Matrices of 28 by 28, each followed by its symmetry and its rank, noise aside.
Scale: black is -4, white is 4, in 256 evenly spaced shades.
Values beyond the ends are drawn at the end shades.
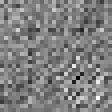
symmetric, rank five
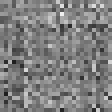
antisymmetric, rank six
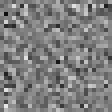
antisymmetric, rank six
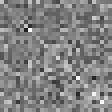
symmetric, rank six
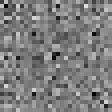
symmetric, rank five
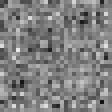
symmetric, rank five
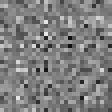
symmetric, rank five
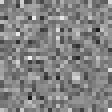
symmetric, rank six
